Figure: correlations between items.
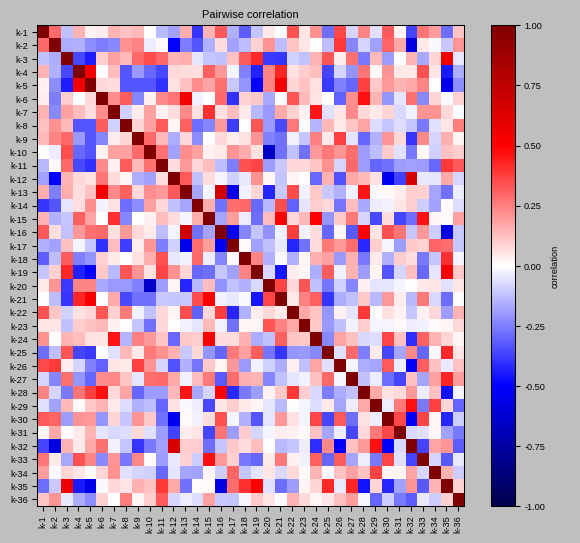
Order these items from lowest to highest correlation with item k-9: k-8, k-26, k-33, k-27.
k-27, k-8, k-33, k-26
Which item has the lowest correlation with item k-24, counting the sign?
k-32
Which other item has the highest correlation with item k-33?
k-15
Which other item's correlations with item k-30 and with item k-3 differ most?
k-35
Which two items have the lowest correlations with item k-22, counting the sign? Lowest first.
k-17, k-14
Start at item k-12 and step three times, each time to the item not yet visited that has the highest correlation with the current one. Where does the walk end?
k-34
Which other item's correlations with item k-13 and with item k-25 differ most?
k-16
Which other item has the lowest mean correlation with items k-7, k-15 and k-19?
k-31
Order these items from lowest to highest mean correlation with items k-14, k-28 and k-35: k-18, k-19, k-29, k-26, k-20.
k-26, k-20, k-19, k-29, k-18
